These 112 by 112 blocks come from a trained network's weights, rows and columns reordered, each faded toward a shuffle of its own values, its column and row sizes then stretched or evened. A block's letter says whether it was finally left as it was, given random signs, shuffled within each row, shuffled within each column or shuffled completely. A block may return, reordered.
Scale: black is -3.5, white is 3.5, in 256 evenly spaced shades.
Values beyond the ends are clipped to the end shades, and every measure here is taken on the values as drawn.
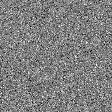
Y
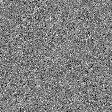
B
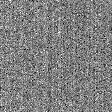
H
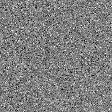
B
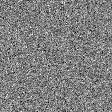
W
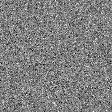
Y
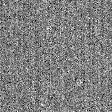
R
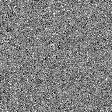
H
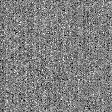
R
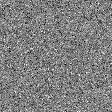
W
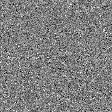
B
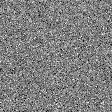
W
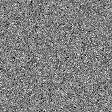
Y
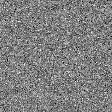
B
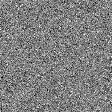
H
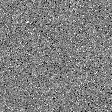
W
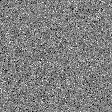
W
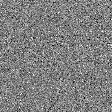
B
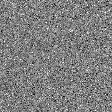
B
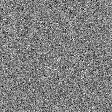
Y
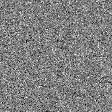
B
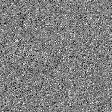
R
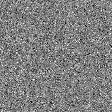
R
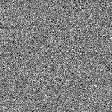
R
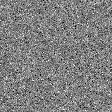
W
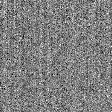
R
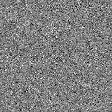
R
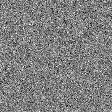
W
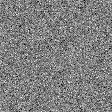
W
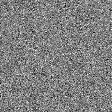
B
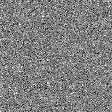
R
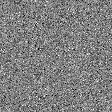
B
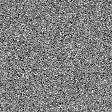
H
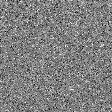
Y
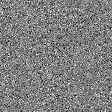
B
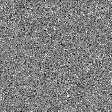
R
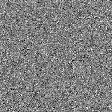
R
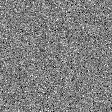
W
